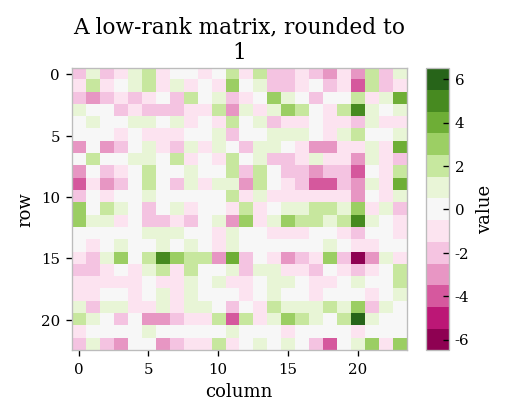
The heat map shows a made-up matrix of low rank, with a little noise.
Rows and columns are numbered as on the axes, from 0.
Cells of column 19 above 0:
6
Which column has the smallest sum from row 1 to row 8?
18
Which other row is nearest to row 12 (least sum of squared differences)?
20
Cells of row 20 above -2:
19
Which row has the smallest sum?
9
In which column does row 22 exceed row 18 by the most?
21
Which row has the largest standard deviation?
15
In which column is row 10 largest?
11
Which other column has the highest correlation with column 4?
1
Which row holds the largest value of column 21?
22
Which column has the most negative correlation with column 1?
8
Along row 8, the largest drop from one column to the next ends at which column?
12
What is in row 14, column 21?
-1
